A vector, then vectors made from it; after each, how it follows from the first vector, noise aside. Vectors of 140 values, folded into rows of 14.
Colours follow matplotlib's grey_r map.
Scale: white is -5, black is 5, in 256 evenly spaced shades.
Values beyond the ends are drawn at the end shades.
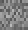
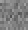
reversed, negated, shrunk.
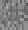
wrapped around, shrunk.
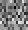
wrapped around, scaled up.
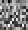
wrapped around, negated, scaled up.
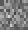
copied.
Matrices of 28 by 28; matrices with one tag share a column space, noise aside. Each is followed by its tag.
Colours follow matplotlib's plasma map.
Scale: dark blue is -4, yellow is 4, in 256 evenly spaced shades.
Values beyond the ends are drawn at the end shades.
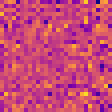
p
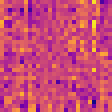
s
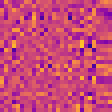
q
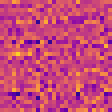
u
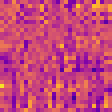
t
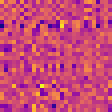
p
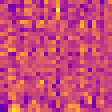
s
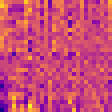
s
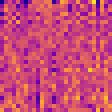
t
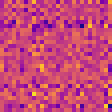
p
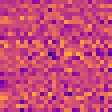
u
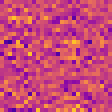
u
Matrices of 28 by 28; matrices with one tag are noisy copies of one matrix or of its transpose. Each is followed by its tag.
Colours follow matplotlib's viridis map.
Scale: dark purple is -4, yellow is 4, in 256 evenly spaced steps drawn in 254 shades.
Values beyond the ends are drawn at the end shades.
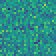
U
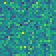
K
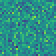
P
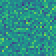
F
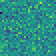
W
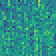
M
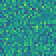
U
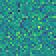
P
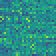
M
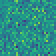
P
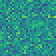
P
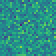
K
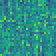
M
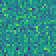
U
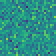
P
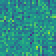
M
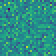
U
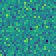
U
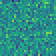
W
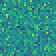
U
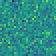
W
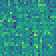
M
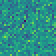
K
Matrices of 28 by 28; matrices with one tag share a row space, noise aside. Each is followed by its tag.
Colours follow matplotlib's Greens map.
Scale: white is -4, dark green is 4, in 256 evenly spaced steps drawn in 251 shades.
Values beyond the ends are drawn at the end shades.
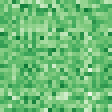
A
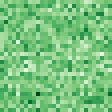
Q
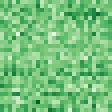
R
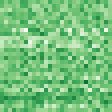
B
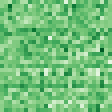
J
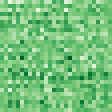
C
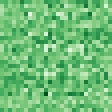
B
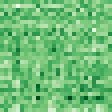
R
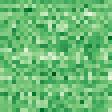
A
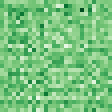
C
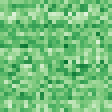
J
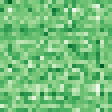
J
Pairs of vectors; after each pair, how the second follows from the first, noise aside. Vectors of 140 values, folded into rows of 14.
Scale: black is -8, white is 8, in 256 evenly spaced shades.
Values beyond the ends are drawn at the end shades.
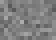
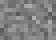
reversed.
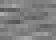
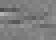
partly zeroed.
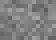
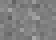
partly zeroed.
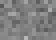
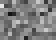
negated, scaled up.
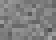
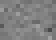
partly zeroed.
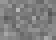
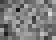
negated, scaled up.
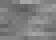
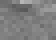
partly zeroed.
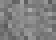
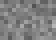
shuffled.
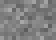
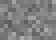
reversed.
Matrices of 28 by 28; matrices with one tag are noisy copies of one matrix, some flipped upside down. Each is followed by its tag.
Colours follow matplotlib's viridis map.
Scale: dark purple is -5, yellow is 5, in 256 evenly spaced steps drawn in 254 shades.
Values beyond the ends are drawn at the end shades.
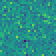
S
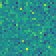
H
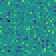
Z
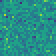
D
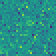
H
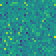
S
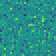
S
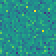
H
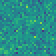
H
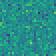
Z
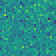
D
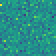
S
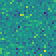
H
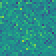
H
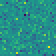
S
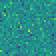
S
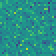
H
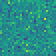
Z
